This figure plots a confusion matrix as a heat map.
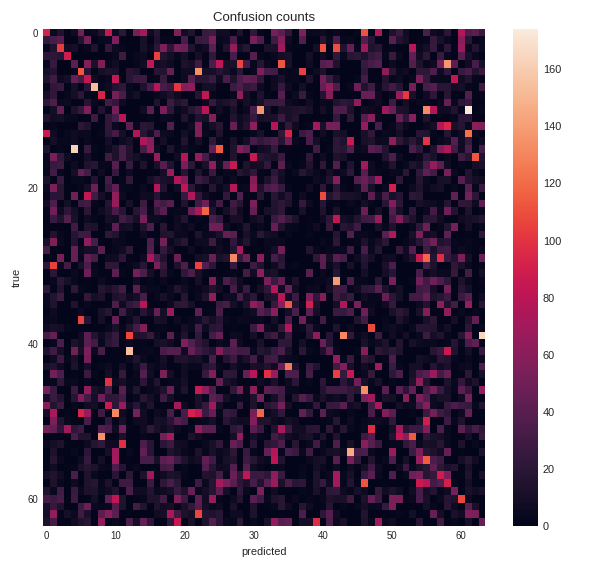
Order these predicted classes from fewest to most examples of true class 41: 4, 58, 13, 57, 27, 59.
13, 59, 57, 27, 4, 58
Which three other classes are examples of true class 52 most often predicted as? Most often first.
8, 53, 51
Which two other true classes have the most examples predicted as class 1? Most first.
30, 49
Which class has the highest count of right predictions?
7
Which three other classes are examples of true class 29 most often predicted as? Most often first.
27, 55, 57
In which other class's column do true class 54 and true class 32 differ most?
42
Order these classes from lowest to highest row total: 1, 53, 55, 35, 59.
59, 53, 1, 55, 35
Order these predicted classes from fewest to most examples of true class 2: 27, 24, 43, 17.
43, 24, 17, 27
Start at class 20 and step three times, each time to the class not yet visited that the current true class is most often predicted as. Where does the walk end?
33
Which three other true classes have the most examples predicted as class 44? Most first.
54, 14, 55
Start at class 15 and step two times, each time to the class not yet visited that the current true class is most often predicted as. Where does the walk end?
58
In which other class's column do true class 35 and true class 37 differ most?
5
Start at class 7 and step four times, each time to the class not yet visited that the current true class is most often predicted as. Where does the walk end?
45
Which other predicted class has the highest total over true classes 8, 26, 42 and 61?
50
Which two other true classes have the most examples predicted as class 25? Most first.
15, 4
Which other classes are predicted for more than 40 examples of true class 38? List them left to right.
14, 31, 35, 47
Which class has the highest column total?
55
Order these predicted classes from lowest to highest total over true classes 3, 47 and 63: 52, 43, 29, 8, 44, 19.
29, 43, 44, 52, 19, 8
